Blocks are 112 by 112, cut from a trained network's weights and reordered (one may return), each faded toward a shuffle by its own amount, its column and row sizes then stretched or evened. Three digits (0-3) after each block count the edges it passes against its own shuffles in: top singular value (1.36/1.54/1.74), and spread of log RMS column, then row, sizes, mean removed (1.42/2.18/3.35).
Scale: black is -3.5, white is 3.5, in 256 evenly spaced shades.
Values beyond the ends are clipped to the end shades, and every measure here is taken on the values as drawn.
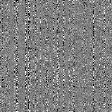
2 3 1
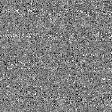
0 1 2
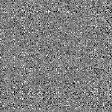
2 2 2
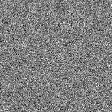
2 0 1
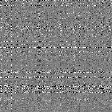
2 2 3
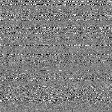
2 0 3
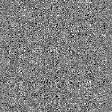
3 2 2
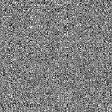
2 2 1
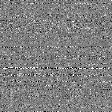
1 1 3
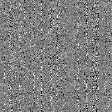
0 3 0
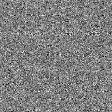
2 0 2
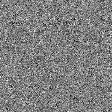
0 1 1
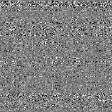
1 1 3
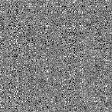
2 2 2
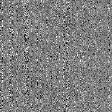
1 3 0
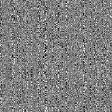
3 3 0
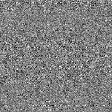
3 0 2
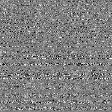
0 0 3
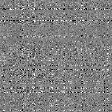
3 2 3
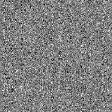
3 2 0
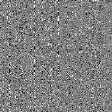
1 3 1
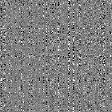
3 3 2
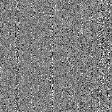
0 3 0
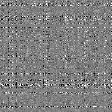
2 2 3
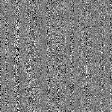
1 3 0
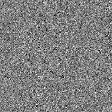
1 1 1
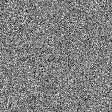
0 0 0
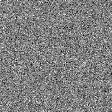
0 0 1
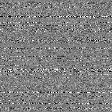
1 0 3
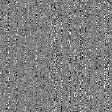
0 3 0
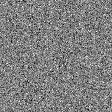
0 0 0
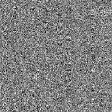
2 2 0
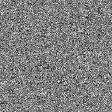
0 1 1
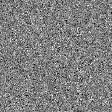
0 1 0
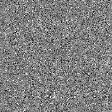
0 2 1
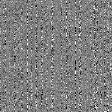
1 3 1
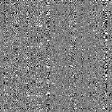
3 3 2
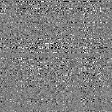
0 2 3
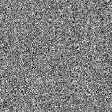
2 1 1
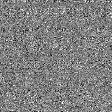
2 0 2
